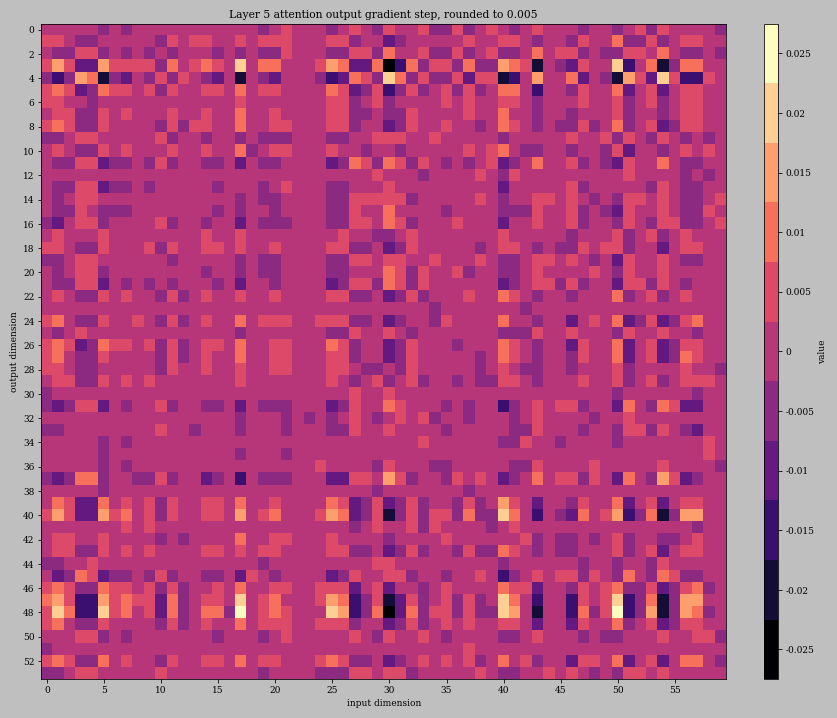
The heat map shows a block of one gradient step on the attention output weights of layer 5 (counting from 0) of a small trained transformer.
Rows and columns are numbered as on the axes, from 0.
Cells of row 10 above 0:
15
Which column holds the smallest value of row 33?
57
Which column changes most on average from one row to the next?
30
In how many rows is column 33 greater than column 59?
12
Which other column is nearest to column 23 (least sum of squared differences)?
22
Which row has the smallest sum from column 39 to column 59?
4
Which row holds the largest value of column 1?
48
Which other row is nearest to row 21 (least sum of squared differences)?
11
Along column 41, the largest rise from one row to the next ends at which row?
5
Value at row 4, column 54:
0.02
